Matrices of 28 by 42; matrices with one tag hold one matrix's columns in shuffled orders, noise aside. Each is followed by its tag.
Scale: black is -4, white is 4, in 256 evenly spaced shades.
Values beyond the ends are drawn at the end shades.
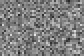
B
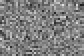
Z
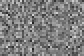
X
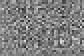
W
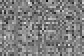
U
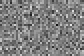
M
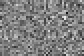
Z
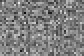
U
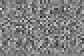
W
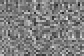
Z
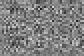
W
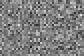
M
